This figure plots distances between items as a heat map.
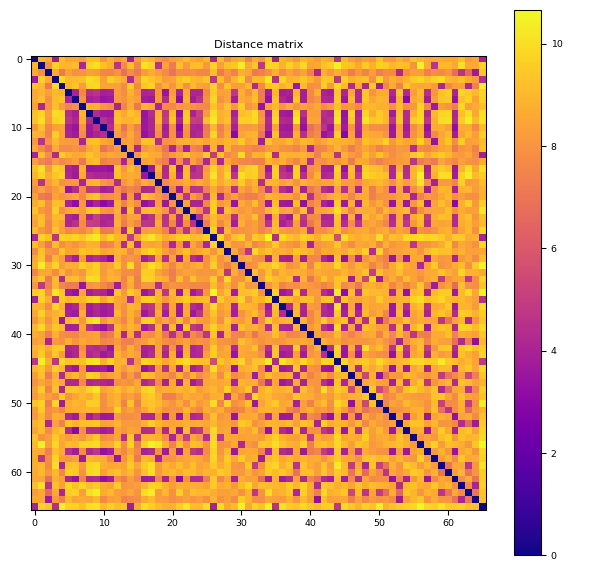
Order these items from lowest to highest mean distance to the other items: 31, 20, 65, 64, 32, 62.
20, 64, 32, 31, 62, 65
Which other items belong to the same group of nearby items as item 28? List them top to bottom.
31, 49
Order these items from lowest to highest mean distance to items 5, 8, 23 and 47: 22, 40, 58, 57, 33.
57, 33, 40, 58, 22
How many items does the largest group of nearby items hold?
25
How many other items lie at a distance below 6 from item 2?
4
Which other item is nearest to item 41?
64
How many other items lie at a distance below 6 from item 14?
6
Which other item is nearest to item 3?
0
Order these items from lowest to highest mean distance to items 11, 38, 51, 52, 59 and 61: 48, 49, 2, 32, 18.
48, 32, 2, 18, 49
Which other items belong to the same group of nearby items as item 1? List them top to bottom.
7, 12, 18, 33, 58
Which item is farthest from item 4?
65
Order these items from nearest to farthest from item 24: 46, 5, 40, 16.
5, 16, 40, 46
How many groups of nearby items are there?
9
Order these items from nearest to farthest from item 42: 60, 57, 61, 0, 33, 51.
61, 57, 33, 51, 0, 60
